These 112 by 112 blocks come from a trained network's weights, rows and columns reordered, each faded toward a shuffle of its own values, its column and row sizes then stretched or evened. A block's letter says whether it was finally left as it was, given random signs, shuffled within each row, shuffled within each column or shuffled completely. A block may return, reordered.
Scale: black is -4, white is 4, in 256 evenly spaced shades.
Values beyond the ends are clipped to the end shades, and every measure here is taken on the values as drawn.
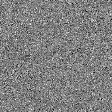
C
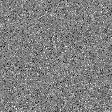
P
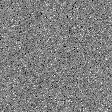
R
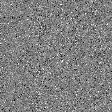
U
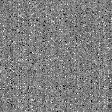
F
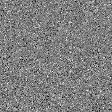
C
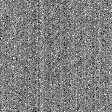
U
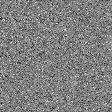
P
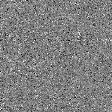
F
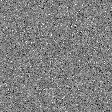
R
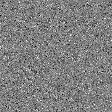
P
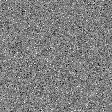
R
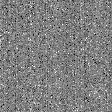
U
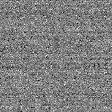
F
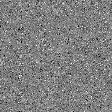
C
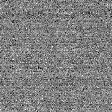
F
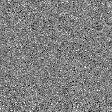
F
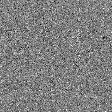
C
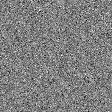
R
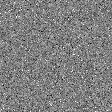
R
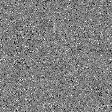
C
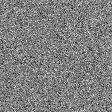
R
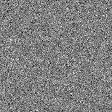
U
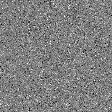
U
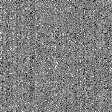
F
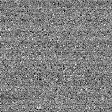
F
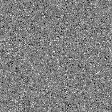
C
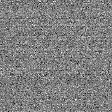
F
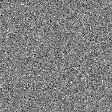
C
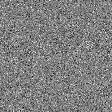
P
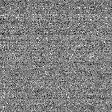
F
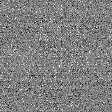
F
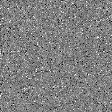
C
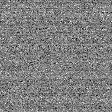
P
